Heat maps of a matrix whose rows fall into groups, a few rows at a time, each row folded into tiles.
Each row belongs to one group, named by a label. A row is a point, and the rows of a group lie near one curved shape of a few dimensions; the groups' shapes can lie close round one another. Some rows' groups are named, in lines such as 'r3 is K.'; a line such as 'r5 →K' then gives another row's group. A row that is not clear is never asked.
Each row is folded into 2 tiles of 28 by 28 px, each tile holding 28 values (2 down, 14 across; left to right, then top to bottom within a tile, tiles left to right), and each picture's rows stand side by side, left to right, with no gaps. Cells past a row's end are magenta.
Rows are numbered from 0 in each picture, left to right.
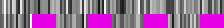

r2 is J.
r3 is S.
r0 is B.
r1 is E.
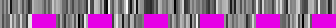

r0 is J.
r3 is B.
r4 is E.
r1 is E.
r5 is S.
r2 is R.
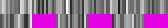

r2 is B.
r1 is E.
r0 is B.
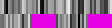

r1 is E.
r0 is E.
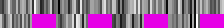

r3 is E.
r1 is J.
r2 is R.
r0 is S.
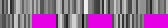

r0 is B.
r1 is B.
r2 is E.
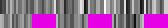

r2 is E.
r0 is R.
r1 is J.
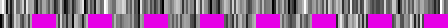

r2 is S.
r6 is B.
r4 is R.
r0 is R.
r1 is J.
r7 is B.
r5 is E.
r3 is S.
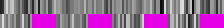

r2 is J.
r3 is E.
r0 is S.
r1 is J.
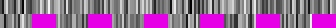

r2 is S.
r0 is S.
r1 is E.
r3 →S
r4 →B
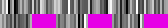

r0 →E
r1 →E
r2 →E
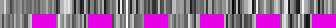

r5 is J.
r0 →J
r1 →S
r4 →E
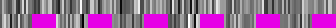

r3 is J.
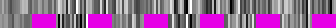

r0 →J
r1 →B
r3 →B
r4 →B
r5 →S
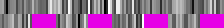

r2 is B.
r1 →E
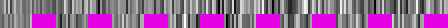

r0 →B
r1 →S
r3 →J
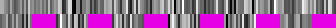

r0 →E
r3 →B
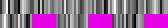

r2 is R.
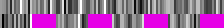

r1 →J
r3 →B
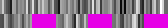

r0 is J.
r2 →J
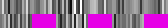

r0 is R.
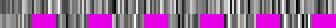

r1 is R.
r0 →R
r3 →E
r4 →R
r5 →B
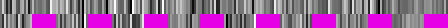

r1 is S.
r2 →B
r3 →S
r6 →S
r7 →J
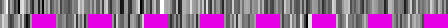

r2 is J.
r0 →J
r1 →R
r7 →J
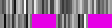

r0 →S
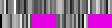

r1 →E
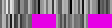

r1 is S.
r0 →E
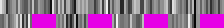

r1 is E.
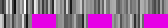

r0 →S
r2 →E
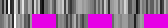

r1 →E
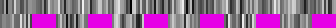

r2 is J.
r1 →R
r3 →R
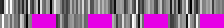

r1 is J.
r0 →S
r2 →J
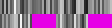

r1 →J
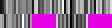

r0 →S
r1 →E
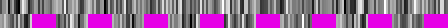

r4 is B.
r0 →J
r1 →R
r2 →E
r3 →E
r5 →S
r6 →J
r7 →E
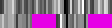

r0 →R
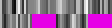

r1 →B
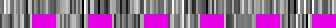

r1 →S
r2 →E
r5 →E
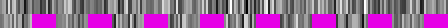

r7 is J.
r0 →R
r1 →R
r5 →J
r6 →B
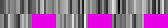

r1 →S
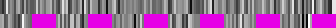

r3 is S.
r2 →E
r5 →E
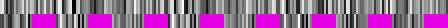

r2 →R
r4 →R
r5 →B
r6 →E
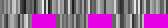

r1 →E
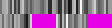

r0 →J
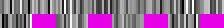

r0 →B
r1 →R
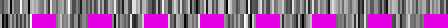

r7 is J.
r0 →B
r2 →B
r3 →B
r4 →J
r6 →S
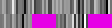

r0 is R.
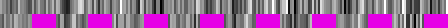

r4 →J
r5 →E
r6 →J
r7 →E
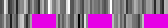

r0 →J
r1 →E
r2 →J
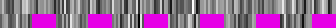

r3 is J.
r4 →E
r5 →R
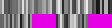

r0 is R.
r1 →B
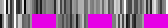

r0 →R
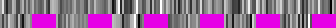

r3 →J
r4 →E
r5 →S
